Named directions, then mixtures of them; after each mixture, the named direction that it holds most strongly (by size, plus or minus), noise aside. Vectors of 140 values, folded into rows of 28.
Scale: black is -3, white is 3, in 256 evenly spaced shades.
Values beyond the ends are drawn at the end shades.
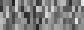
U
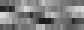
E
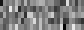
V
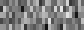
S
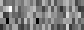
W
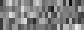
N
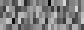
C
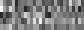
U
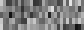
N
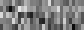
C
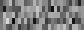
C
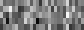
W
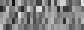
U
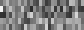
S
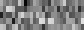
C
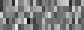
U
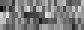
U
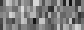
N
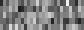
V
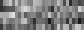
N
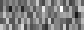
S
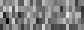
W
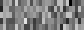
N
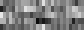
E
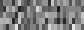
C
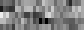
E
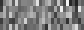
S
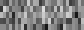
S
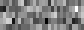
C
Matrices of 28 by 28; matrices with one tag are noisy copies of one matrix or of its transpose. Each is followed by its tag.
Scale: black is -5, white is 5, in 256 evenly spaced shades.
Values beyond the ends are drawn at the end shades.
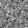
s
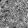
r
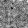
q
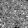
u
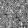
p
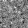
s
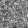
r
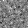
s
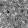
q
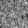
u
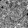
r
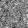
r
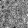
r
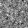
s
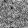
q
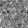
q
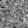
r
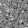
s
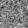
r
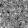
q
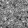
p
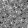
s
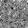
q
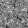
p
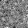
r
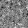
r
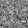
p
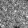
u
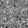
p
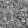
p
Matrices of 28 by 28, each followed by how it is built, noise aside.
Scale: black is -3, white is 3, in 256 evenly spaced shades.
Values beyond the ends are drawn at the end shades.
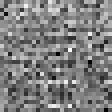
blocks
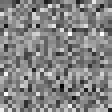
repeating columns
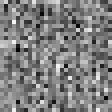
blocks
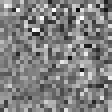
upper triangular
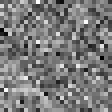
Toeplitz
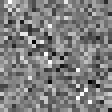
banded
